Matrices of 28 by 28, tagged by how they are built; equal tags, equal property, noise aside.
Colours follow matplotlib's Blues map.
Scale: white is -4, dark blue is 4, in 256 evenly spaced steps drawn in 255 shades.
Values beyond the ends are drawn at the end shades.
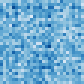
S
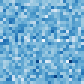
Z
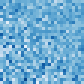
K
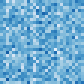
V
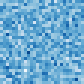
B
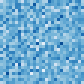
V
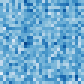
S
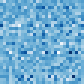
Z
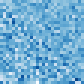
K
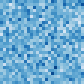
V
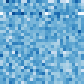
Z
